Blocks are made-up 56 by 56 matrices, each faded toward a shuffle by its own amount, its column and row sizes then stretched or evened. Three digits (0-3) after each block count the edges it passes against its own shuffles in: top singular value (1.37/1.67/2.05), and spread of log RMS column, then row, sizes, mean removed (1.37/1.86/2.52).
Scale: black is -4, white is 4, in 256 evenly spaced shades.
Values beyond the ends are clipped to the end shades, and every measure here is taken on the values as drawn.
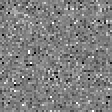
0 0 1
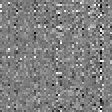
2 3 1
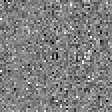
1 2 0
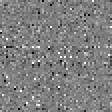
1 1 1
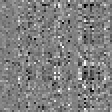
3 3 1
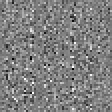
0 3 0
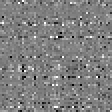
2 1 3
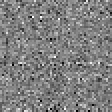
0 1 2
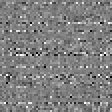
2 0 3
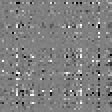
3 3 3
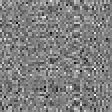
3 2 1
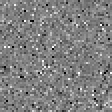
0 0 1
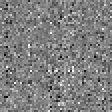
0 2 1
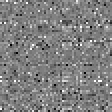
2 0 2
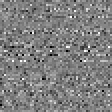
1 0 3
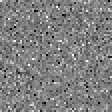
1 0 0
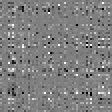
3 3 3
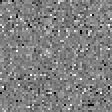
1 0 2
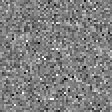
1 0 0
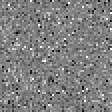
0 1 0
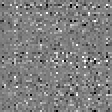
1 2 3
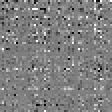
0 3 3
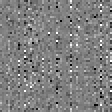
2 3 0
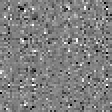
2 2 1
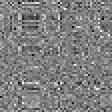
3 1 2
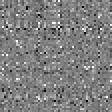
2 2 1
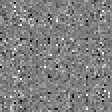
0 3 2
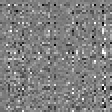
2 3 2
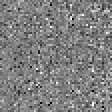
0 2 1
